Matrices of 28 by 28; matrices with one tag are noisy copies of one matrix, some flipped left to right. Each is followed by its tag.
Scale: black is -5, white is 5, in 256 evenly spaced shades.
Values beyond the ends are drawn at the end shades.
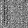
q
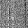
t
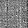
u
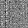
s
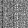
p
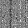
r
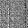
t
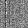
s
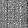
u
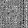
q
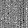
q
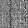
r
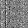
s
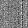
s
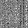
q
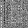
q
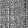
t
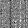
r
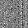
s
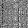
t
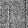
t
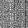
p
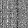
r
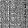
t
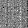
u
